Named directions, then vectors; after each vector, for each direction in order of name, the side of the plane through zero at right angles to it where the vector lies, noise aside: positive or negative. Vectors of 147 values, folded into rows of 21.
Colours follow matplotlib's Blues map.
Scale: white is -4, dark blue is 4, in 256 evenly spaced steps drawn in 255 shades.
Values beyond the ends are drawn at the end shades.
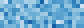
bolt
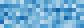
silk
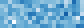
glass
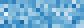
negative, negative, negative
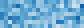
negative, negative, positive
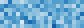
positive, negative, positive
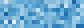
positive, positive, positive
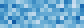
negative, negative, positive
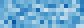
negative, negative, negative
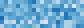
negative, positive, positive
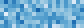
negative, negative, negative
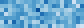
negative, negative, negative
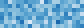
negative, positive, positive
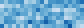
positive, negative, negative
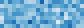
positive, negative, negative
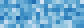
negative, positive, positive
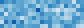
negative, negative, negative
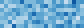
positive, positive, negative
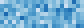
positive, positive, positive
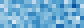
positive, positive, negative
